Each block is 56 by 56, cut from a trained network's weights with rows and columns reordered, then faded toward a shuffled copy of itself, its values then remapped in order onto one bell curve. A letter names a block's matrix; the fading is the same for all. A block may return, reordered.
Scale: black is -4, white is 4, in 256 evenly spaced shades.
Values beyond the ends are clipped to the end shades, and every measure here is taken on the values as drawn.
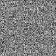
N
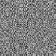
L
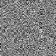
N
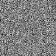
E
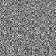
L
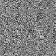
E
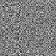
L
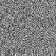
L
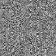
N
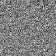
N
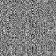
L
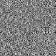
E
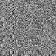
L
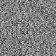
E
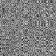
L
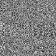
E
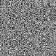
N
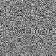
E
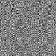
L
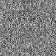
E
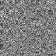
E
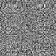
L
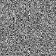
N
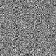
E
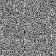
N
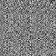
L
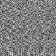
L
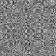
L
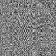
L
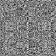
L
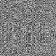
L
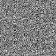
N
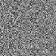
N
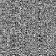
L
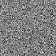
E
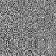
L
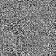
E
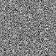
N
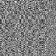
L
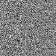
N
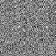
L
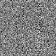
N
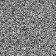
N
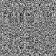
L
